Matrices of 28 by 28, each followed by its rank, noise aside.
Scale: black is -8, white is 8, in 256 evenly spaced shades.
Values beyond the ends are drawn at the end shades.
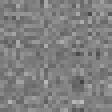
four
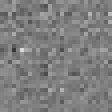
five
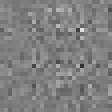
three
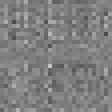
four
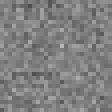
five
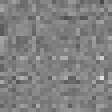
three
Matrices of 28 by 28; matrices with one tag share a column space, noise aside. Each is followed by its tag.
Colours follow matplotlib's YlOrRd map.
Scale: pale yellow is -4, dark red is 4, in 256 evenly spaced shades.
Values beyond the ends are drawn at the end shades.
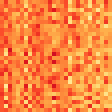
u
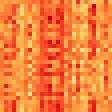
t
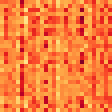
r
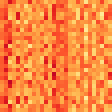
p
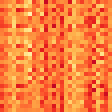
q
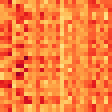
p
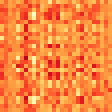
p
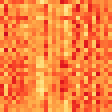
t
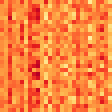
p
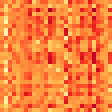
r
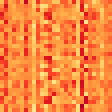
p
